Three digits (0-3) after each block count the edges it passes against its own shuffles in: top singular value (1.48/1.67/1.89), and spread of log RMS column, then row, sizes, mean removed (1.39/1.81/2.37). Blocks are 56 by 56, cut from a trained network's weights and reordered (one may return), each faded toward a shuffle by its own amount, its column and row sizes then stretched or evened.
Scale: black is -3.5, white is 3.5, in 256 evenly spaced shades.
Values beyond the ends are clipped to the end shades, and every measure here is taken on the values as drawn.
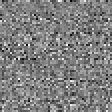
2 0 3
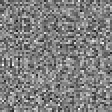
3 0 0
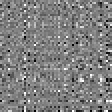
3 3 3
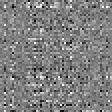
3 3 3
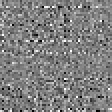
1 1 3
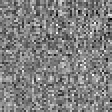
3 1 1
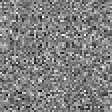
2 1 2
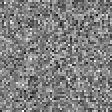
2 0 1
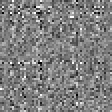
2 3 2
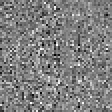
0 3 1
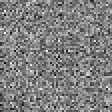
2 1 1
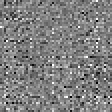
1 2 3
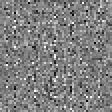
0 3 0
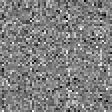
1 1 0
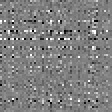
2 3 3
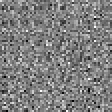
3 2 1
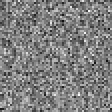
3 0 0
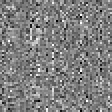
2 3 0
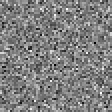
0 0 0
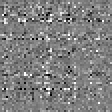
1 2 3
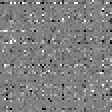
0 2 3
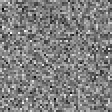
1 1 0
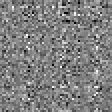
1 3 2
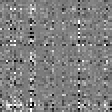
3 3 3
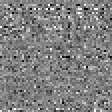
1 1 3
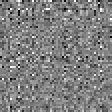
3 2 3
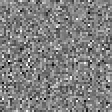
0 2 1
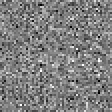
1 2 0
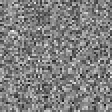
2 0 0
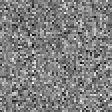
1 2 0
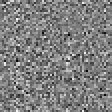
3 2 1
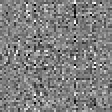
3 3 2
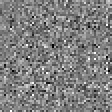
0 2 2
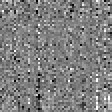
2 3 2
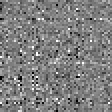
1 3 2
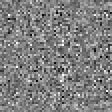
0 2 2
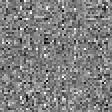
0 2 2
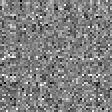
1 0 2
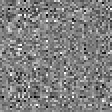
1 3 2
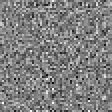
1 2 0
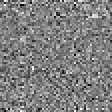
2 1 2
